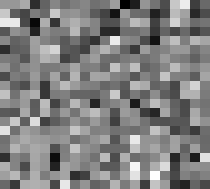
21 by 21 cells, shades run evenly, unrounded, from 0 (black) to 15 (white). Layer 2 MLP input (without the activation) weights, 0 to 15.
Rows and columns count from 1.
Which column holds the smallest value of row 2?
12
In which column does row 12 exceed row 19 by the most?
3
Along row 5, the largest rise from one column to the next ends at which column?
17
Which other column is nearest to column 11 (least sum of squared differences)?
21
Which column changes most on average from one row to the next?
14
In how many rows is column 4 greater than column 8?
10
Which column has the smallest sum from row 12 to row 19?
6
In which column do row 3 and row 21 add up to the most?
7
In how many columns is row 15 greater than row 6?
10
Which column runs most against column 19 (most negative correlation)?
13
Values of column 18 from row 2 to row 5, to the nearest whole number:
11 12 4 11
